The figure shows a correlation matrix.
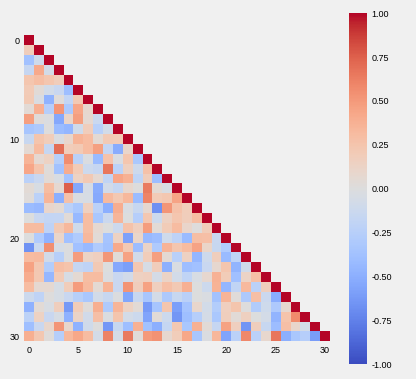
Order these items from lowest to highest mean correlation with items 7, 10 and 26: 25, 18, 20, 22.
18, 20, 25, 22
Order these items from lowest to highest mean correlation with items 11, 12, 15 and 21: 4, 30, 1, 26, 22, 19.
26, 22, 1, 30, 19, 4
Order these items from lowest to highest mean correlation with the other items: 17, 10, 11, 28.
28, 17, 11, 10
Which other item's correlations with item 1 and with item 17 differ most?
13
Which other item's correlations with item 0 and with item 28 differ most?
27
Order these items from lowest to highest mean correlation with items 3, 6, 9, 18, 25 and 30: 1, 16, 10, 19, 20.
20, 1, 16, 19, 10
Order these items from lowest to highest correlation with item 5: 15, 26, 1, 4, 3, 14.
15, 4, 26, 3, 1, 14
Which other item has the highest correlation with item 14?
17
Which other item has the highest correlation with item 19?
12
